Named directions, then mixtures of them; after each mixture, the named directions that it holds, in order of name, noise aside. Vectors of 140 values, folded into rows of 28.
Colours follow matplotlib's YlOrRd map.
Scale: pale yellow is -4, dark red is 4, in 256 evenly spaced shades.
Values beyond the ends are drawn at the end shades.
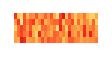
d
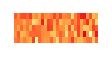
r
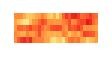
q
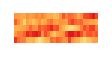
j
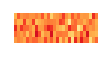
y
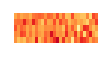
q, r, y.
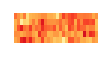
d, q.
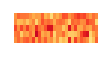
q, r, y.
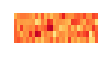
j, r, y.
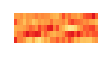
j.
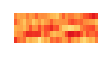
j.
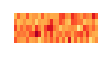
j, y.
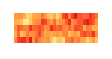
q.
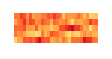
j.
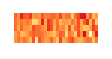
r.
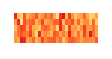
d.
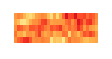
q.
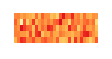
d, q, y.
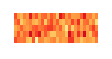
d, j, r.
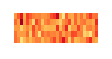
d, q, y.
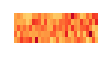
q, r.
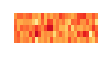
j, r, y.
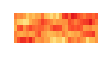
q.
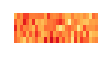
q, y.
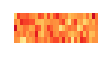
d, q, y.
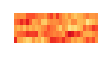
j, q.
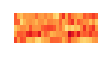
d, j.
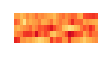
j.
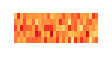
y.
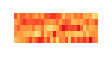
j, y.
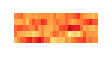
j, q.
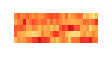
j.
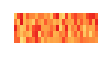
d.
